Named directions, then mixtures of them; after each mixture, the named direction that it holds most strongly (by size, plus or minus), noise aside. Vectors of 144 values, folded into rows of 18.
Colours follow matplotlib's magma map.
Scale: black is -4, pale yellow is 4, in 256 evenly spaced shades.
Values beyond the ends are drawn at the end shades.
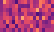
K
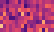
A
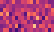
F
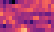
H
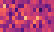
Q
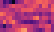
H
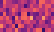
K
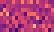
F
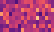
F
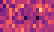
Q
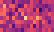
Q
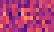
A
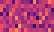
F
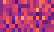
K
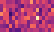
F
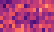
Q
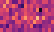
Q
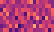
F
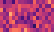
F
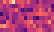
H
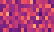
F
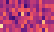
A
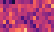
H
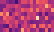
F
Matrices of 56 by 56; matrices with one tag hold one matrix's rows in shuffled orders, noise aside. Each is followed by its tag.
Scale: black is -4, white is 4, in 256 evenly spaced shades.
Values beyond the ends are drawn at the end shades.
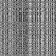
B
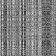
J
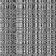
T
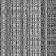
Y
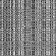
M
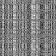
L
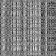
Y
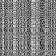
L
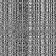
B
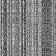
J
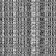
L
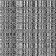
T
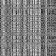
Y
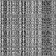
J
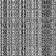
J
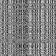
B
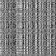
T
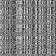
T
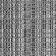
M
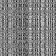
B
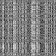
L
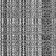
J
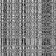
J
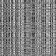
M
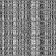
L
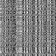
T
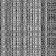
Y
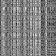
Y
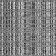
M
